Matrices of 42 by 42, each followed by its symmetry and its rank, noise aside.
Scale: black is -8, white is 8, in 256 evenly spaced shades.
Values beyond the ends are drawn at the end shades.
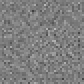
no symmetry, rank eight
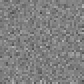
no symmetry, rank eight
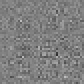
no symmetry, rank six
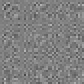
symmetric, rank four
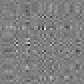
antisymmetric, rank four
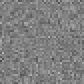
no symmetry, rank eight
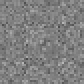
symmetric, rank six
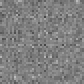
no symmetry, rank six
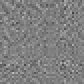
antisymmetric, rank six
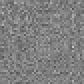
no symmetry, rank eight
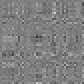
no symmetry, rank four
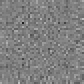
symmetric, rank eight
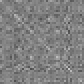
symmetric, rank four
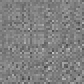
symmetric, rank six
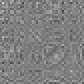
symmetric, rank four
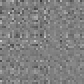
antisymmetric, rank four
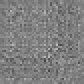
symmetric, rank six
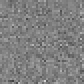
no symmetry, rank eight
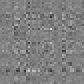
no symmetry, rank four
